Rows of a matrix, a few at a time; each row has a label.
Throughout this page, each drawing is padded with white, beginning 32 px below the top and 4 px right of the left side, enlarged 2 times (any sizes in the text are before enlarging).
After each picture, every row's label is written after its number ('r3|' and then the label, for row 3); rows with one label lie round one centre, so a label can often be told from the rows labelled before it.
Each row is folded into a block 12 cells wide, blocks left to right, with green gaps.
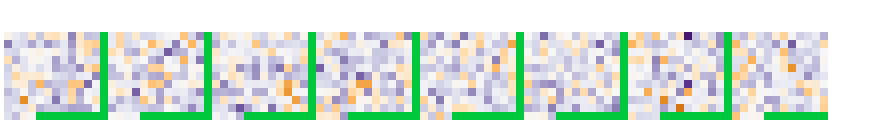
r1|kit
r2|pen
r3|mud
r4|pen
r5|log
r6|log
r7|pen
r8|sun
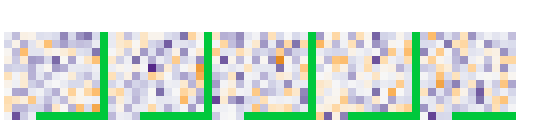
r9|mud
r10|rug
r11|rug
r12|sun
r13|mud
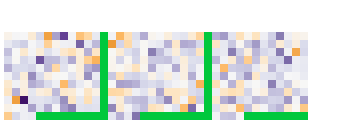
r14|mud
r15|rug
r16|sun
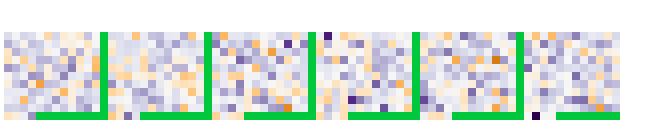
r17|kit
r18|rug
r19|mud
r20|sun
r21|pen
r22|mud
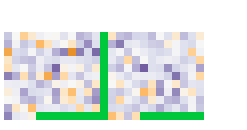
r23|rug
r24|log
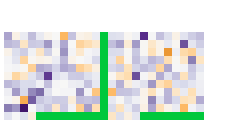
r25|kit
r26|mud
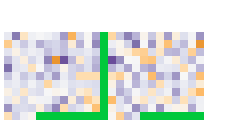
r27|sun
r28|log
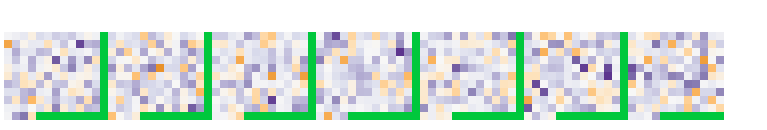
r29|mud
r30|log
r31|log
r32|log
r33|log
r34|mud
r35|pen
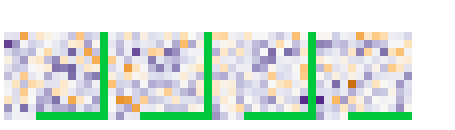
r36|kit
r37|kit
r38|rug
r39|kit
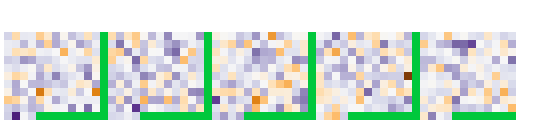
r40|mud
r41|pen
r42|rug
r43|log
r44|sun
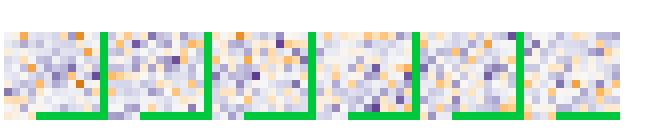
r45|kit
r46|mud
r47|pen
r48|kit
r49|sun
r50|sun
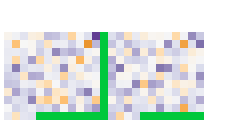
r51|pen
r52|kit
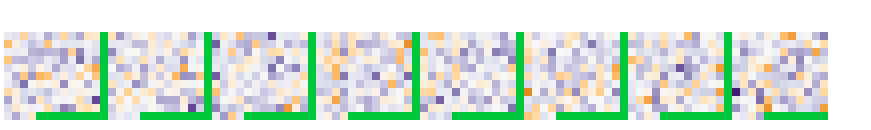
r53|rug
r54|log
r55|mud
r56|kit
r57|rug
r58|rug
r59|kit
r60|kit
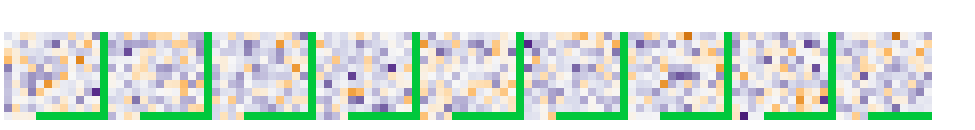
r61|pen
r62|kit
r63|kit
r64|sun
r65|sun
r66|kit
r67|kit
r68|mud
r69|kit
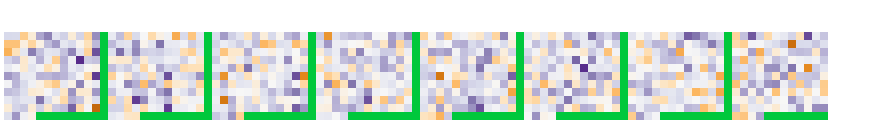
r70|sun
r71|kit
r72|log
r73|mud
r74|kit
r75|mud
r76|mud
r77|log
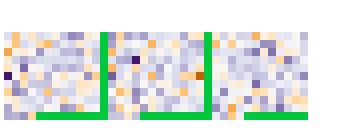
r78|rug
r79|rug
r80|sun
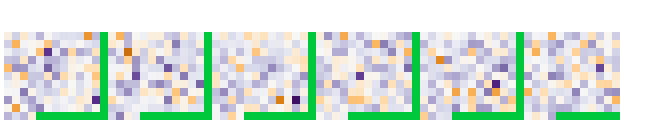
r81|rug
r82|mud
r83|kit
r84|pen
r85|sun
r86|pen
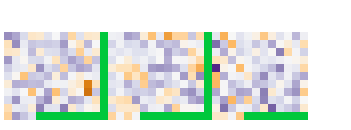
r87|sun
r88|kit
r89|kit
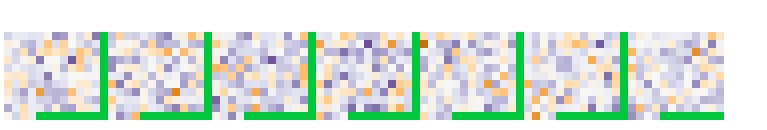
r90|mud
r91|mud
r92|rug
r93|sun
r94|sun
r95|log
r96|rug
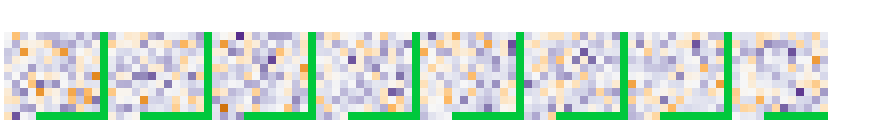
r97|mud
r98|pen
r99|rug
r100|mud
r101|sun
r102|pen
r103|log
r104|sun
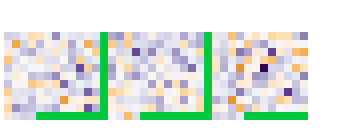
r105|pen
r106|sun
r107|kit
